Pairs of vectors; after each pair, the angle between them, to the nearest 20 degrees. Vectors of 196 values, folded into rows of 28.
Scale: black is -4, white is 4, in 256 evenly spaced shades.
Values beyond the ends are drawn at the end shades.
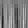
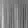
140 degrees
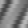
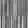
80 degrees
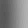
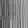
40 degrees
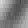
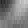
140 degrees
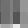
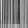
60 degrees
